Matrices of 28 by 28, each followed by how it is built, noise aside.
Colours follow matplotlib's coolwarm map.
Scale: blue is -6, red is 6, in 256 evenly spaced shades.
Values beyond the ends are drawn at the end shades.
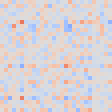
low rank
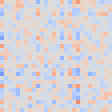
low rank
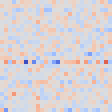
uneven rows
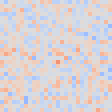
blocks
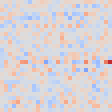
uneven rows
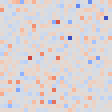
sparse
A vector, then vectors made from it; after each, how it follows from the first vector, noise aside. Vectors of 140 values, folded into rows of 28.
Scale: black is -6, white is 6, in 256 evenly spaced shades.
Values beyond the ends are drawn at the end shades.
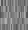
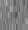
wrapped around, negated, partly zeroed.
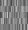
reversed.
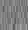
wrapped around, shrunk.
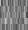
copied.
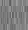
wrapped around, shrunk.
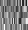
wrapped around, scaled up.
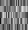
reversed, scaled up.
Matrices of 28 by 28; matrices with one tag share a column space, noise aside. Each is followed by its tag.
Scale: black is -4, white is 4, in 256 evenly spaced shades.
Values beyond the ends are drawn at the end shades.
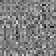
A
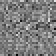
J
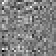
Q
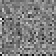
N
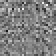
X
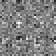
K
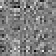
Q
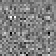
N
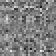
Q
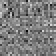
X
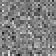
A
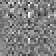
X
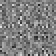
A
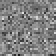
N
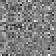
J
